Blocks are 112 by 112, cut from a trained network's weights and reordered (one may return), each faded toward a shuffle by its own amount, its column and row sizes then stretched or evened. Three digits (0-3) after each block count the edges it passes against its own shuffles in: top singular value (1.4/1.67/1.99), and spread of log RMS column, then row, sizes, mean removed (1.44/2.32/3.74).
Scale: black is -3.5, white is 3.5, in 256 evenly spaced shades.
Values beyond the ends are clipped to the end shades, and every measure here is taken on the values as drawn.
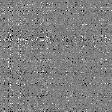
1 2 2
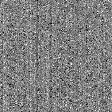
1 1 0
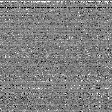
3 1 2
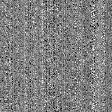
2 2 0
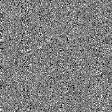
1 2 0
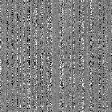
2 3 1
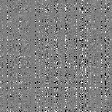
1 3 2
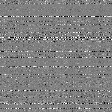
2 0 3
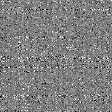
1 1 2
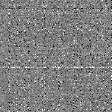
1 2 1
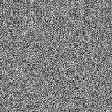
3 1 0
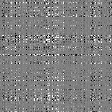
3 3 3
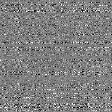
2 1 3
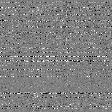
1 0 3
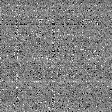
1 1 1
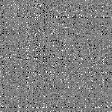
0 2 2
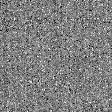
0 0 1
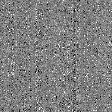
0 2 1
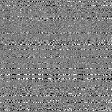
3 1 3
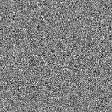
2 0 1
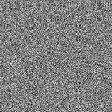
3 1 1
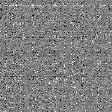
1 2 1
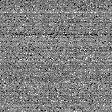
2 0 1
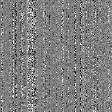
2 3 0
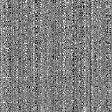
3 2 2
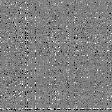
2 2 2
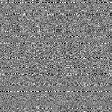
3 0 3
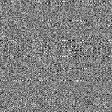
3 0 2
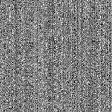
2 1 0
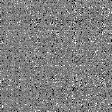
0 2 1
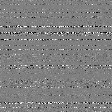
2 0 3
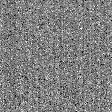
1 0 0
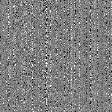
1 3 0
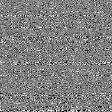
0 1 3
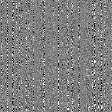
1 3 1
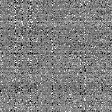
2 2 0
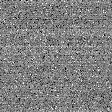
1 0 0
